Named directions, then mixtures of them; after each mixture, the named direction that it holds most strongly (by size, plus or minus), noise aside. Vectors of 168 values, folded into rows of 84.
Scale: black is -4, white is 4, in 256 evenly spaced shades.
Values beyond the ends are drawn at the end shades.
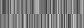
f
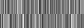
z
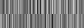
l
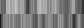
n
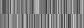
f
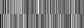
z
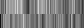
n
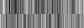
n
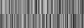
f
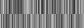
l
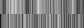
n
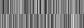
l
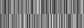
f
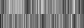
n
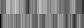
n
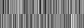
z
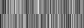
f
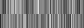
f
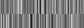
l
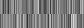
f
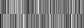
z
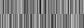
z
